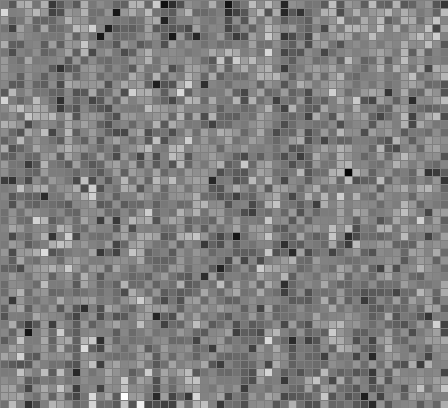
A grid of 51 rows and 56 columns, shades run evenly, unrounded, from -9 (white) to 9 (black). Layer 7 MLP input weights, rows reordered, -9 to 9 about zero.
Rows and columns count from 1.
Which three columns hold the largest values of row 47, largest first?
10, 47, 56
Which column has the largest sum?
36
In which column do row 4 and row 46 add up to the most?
2
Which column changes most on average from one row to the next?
34
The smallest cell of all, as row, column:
50, 16
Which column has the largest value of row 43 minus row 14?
37
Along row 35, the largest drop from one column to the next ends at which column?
27
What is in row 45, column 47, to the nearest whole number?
6
